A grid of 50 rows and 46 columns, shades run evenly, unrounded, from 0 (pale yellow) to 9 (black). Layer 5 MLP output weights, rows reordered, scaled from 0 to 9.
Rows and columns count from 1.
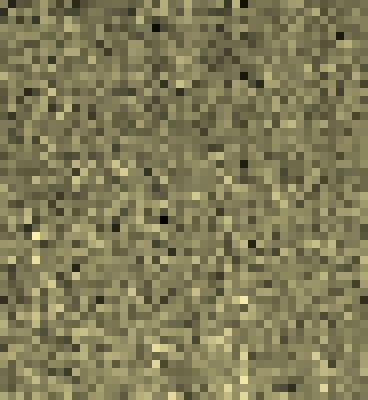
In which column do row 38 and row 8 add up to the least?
31
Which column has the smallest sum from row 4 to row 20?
37
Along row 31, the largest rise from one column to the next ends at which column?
32
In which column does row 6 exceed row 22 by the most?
16
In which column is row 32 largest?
22
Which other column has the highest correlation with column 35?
17
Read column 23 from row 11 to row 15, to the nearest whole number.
2 7 5 5 5
